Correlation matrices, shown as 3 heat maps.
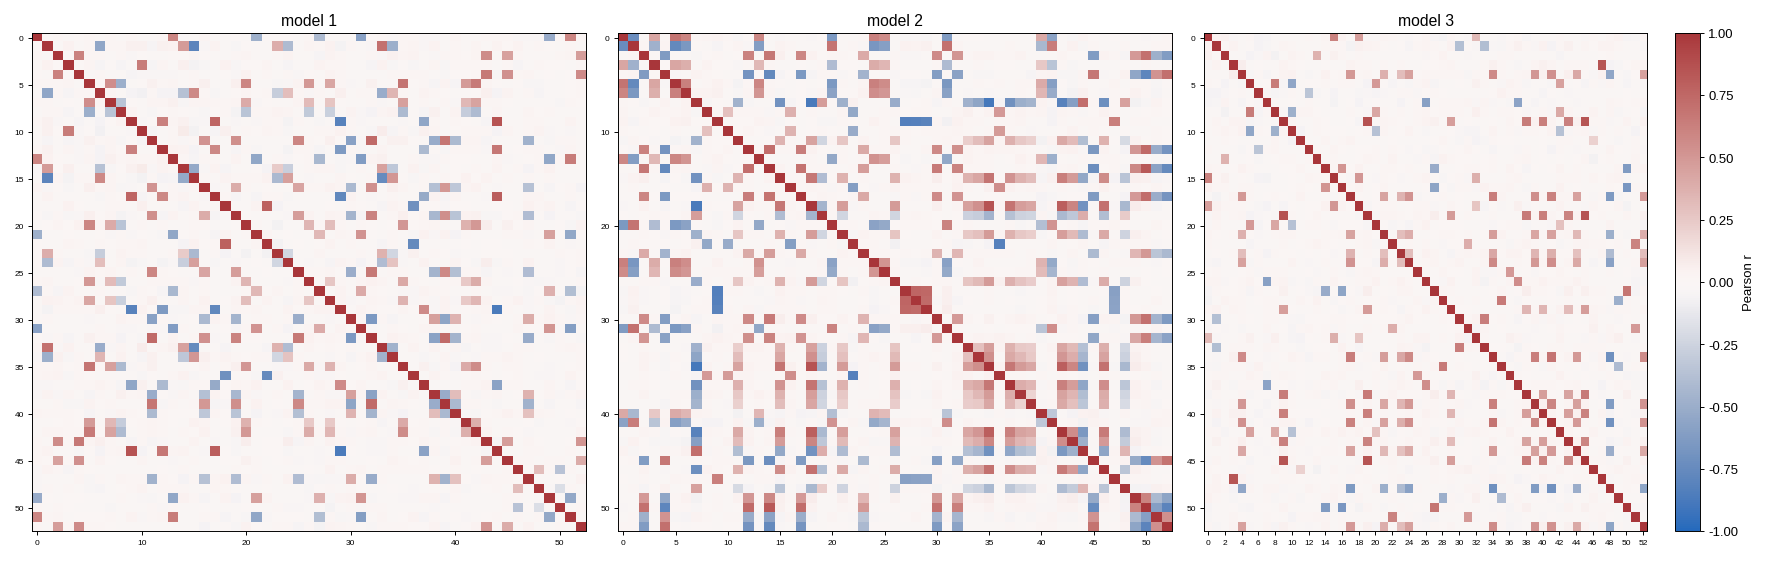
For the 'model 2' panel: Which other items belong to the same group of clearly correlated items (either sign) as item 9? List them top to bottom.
27, 28, 29, 47
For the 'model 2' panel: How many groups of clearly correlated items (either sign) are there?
5
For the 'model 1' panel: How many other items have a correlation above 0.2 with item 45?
4
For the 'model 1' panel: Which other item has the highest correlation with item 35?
5
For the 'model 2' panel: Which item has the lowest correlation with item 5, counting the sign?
1
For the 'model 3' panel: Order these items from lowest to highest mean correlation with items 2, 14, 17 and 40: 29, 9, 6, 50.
50, 6, 29, 9
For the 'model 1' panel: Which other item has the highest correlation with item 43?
4
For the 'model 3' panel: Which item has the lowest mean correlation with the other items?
48
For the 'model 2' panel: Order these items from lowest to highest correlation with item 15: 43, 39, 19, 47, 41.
19, 47, 41, 39, 43
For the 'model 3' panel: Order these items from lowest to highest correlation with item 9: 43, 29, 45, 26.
26, 29, 43, 45
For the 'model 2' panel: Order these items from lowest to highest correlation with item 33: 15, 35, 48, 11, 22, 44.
44, 48, 22, 11, 15, 35
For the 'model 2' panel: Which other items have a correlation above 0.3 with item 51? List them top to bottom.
4, 45, 52
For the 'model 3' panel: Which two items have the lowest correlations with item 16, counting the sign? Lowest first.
50, 27
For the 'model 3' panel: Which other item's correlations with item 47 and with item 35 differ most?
3
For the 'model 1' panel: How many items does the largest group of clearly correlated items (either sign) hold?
10
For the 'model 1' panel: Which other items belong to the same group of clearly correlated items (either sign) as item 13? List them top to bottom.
0, 21, 27, 31, 49, 51
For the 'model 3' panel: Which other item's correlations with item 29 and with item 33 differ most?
30
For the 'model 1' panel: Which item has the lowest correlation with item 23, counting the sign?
15
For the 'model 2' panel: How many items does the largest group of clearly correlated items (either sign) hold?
18
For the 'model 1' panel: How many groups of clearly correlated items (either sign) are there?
9
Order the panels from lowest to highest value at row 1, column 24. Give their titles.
model 2, model 1, model 3
